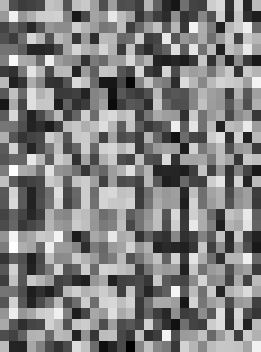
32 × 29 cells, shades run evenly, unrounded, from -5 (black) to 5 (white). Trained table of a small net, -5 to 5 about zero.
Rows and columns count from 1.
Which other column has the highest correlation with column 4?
5
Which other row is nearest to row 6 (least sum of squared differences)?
23
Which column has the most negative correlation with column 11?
19
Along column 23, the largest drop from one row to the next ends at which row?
17
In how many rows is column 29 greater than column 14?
16
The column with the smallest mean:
21
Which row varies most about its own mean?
8
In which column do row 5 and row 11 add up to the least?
4
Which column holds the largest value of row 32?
29
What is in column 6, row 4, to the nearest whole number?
-2
